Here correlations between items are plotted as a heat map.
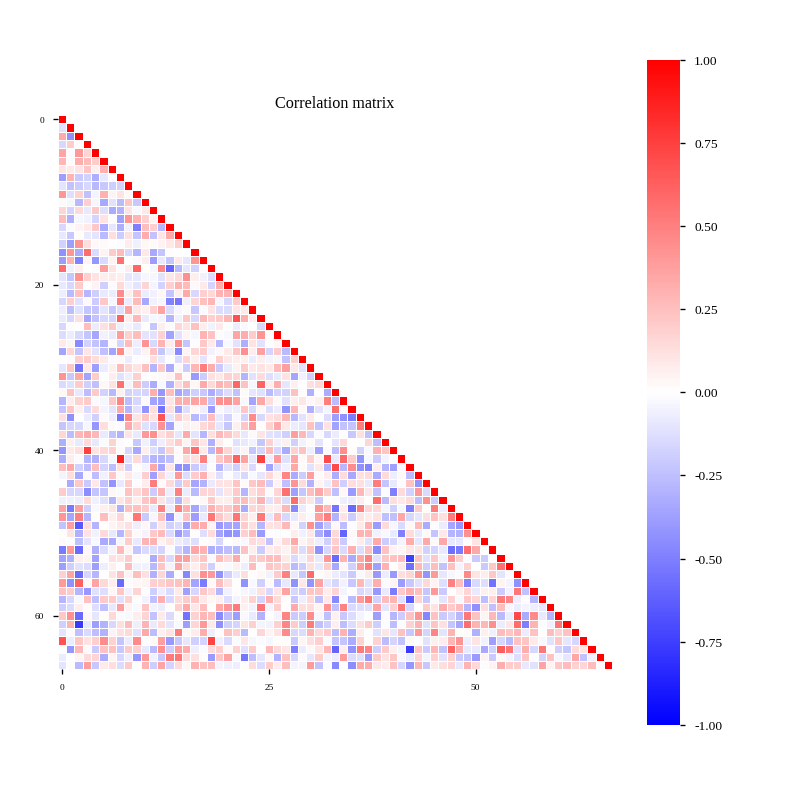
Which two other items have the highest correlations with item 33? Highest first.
42, 35
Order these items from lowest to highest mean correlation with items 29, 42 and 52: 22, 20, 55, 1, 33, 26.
20, 26, 55, 22, 1, 33
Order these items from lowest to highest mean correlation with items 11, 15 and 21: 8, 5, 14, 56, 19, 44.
5, 14, 8, 56, 19, 44
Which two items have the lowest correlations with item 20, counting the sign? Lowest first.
50, 49
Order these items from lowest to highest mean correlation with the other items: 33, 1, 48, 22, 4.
33, 4, 1, 22, 48
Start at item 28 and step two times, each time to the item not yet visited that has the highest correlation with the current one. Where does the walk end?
38
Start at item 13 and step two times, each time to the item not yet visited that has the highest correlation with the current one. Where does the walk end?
14
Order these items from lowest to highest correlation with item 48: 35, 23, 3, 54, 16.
16, 3, 35, 54, 23
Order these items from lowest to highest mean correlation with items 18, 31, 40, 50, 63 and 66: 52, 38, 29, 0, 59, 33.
33, 52, 59, 29, 38, 0
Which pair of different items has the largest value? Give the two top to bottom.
7, 41
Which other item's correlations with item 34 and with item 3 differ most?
41
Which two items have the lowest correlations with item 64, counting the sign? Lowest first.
42, 33
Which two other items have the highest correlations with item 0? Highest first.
63, 18
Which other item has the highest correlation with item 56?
2
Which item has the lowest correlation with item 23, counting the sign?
34
